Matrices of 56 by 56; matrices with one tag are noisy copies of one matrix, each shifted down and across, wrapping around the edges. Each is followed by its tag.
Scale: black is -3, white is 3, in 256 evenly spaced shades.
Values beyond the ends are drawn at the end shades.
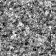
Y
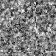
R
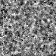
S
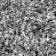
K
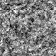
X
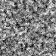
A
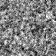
K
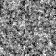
Y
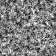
A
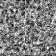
S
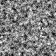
A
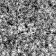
K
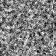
S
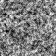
X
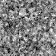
K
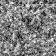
X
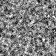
S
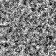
S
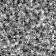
A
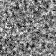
A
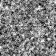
R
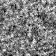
X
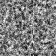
S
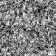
K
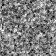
R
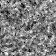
X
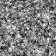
Y
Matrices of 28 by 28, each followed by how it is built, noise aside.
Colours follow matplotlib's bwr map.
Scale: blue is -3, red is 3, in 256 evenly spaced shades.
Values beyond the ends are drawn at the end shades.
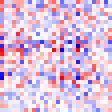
low rank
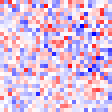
upper triangular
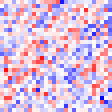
Hankel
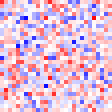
repeating columns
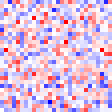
repeating columns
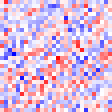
Hankel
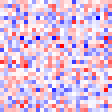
low rank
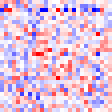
uneven rows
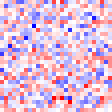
repeating columns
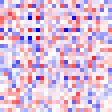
low rank
